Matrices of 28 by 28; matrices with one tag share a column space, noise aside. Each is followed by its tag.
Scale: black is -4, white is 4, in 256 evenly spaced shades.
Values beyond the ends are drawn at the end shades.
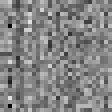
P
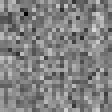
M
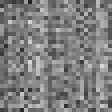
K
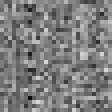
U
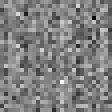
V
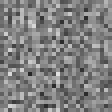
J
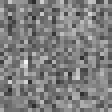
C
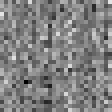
U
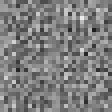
M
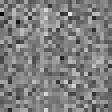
J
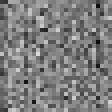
V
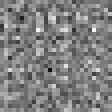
M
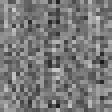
C
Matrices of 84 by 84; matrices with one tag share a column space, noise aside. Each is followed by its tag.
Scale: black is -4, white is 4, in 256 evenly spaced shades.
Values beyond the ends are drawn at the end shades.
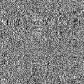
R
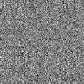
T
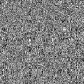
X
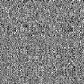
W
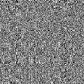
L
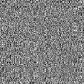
L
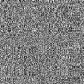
W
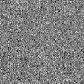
T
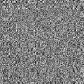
L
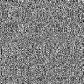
W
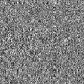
X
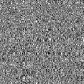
X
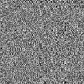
L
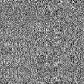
L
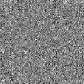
T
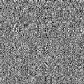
W
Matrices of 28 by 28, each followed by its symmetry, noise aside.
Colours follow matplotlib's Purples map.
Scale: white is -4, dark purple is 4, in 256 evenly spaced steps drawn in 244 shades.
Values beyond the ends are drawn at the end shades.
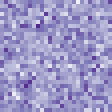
symmetric across the other diagonal.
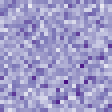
symmetric.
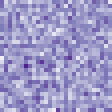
symmetric across the other diagonal.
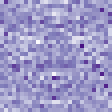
mirrored left to right.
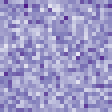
same after a half turn.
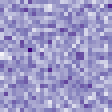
mirrored top to bottom.
